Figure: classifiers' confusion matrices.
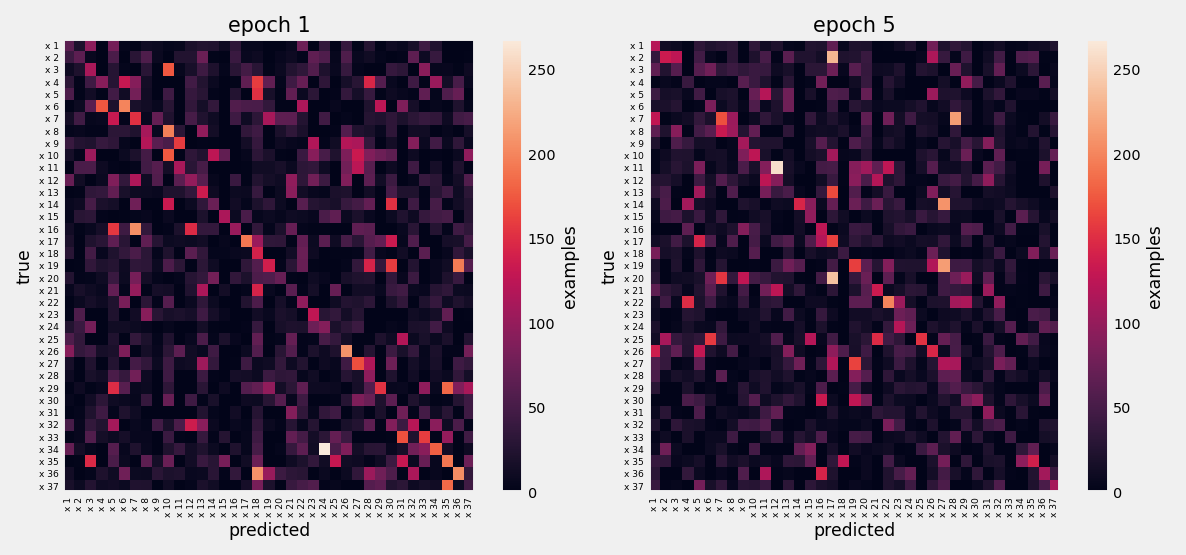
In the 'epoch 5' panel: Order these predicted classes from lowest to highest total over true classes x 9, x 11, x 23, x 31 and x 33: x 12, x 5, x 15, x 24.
x 15, x 24, x 5, x 12
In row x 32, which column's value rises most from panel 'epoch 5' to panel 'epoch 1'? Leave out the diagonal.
x 12
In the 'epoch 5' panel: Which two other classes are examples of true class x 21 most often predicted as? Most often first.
x 12, x 31
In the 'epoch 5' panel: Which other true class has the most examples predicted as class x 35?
x 18
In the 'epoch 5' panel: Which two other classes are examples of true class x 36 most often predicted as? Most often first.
x 16, x 11
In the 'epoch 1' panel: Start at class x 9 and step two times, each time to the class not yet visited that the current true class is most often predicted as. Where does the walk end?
x 27
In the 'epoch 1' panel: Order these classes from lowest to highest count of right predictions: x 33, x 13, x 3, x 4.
x 4, x 3, x 13, x 33
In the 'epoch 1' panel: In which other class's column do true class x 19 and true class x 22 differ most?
x 36
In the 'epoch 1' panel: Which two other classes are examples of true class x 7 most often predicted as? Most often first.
x 5, x 19
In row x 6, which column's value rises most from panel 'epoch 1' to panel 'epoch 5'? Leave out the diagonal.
x 13
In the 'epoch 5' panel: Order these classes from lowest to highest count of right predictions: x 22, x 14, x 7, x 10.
x 10, x 14, x 7, x 22
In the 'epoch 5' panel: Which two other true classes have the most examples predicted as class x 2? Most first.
x 25, x 34
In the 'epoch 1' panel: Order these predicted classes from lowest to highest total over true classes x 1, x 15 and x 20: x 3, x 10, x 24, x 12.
x 10, x 12, x 24, x 3
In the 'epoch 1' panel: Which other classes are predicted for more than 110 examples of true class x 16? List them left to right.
x 5, x 7, x 12
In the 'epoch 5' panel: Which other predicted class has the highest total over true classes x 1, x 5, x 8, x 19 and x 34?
x 26
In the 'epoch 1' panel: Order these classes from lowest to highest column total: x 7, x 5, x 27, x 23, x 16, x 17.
x 16, x 17, x 23, x 27, x 7, x 5
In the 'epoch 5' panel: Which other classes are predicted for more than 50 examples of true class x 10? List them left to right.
x 9, x 17, x 29, x 32, x 37
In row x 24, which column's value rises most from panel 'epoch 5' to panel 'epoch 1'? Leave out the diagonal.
x 3
